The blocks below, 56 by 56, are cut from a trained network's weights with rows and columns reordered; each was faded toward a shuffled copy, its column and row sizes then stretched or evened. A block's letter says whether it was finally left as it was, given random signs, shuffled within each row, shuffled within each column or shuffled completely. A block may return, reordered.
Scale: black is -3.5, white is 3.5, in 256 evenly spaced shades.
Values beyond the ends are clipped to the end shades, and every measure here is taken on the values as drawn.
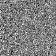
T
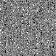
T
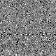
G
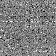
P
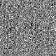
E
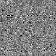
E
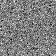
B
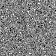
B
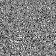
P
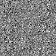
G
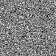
P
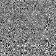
E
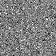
B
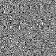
E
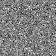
P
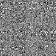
E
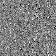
T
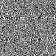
E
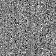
T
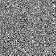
G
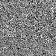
P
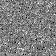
B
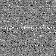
P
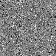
T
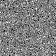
B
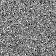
B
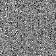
T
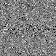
P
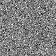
B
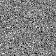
P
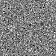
B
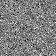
B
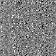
E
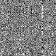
E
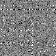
G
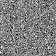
T
